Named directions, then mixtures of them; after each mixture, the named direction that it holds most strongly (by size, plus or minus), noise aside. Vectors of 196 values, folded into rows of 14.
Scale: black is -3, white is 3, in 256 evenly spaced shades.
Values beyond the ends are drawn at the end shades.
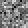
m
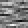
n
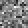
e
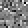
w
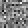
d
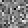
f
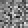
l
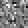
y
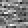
n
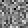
f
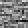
n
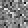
w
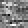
n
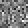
f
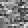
n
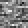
n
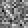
m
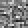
l
